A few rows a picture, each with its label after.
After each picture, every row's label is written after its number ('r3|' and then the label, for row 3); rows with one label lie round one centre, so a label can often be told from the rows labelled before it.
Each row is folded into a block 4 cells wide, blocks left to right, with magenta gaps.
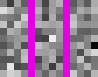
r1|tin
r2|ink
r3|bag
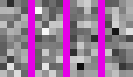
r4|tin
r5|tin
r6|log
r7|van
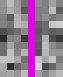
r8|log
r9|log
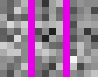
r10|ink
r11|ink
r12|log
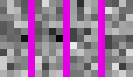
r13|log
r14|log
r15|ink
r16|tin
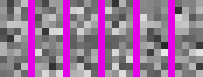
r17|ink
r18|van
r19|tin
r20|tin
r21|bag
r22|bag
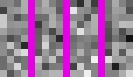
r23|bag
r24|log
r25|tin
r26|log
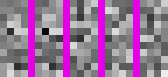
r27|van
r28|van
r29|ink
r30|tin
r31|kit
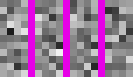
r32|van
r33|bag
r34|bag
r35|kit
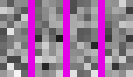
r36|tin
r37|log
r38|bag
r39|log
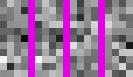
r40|log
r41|log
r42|ink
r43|bag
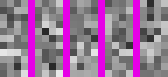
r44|kit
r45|van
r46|log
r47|bag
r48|ink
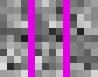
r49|log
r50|log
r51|van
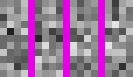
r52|van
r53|log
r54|ink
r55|ink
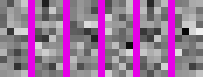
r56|van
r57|ink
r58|log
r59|bag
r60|ink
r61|van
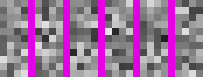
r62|log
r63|ink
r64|log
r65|van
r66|log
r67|tin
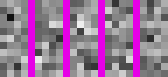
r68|kit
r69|log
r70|van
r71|tin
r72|ink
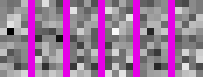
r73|van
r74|log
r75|tin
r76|tin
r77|van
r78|tin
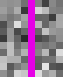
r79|log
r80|tin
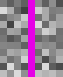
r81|tin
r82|tin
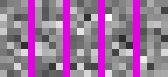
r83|bag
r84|ink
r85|tin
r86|bag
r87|log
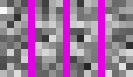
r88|tin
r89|ink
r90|ink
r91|bag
